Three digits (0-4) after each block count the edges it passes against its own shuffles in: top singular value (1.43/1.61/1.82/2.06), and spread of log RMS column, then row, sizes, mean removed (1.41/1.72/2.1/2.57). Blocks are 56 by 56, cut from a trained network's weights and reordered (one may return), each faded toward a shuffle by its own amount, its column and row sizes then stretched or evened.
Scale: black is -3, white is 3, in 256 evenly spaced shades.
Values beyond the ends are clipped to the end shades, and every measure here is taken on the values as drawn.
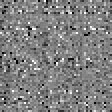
0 0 4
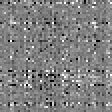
2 3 4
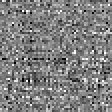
2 1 4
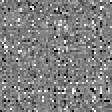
0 2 2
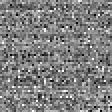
1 0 2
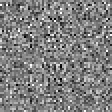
2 2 2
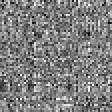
3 1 3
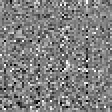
0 3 3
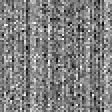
4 2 1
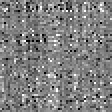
2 1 3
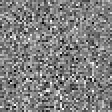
0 2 1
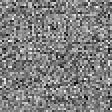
2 0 2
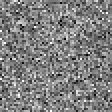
0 0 0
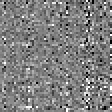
1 4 2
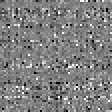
0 0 4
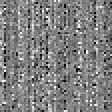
3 4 0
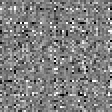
1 4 4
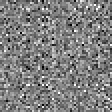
3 2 0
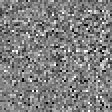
0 1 3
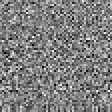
3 1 1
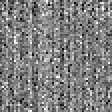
3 0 0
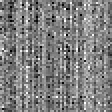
4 3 2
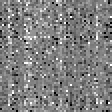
2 3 2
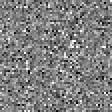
0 1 1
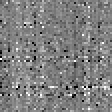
1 2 3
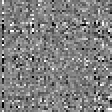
0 4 3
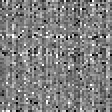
3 0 2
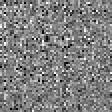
0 4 2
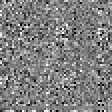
1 3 4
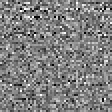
1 0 3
